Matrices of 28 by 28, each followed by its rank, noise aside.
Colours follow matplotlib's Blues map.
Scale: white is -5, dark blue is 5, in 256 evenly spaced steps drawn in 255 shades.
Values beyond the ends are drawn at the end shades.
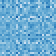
three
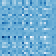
two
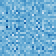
six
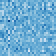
six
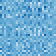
four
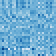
four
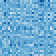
four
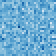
six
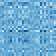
two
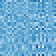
three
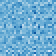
four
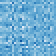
three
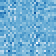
four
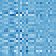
two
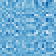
three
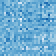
six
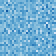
six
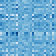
two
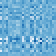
two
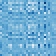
two
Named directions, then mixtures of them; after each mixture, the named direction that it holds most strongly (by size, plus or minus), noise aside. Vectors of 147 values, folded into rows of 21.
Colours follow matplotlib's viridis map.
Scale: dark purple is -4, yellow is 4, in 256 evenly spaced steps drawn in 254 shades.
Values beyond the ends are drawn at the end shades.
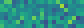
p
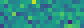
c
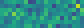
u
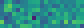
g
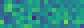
g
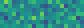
p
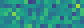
u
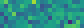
c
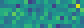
u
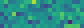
c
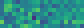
g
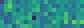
g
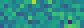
c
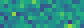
c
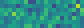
u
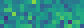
c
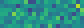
u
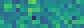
g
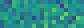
p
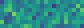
g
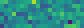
c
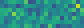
u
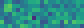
g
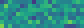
c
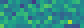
c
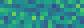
u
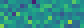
c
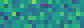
c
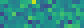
c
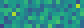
u
